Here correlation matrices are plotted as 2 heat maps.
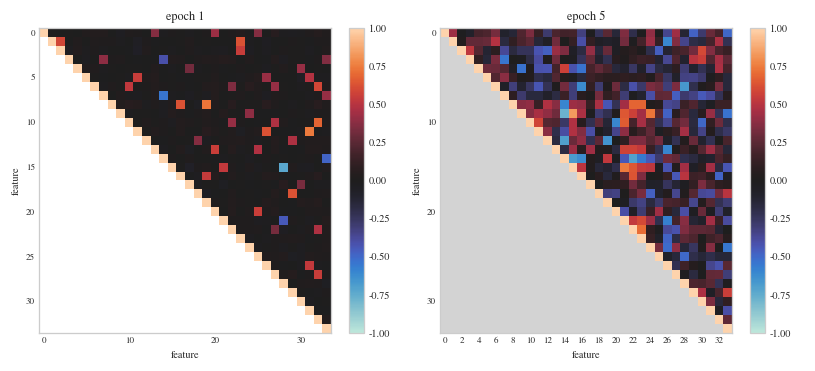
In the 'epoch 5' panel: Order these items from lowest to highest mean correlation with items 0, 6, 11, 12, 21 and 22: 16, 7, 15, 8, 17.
7, 17, 16, 8, 15
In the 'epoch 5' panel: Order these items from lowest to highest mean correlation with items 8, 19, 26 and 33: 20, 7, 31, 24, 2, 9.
24, 9, 31, 20, 2, 7
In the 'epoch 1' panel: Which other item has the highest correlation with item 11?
31
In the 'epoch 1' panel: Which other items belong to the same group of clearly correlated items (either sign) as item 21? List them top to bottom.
15, 28
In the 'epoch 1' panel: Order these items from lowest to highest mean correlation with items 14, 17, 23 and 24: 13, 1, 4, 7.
7, 13, 4, 1
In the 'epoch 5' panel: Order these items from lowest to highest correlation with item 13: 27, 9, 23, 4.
27, 4, 9, 23
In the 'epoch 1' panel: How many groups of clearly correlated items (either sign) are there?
10
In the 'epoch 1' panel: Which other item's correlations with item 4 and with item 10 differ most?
32
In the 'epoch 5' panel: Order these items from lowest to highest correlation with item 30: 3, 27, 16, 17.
27, 16, 17, 3
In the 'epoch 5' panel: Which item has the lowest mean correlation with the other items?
26
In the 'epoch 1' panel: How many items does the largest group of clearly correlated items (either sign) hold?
5
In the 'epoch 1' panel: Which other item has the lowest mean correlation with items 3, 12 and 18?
14
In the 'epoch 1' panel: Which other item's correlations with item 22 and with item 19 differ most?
8
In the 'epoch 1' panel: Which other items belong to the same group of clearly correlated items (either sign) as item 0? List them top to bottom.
13, 20, 25
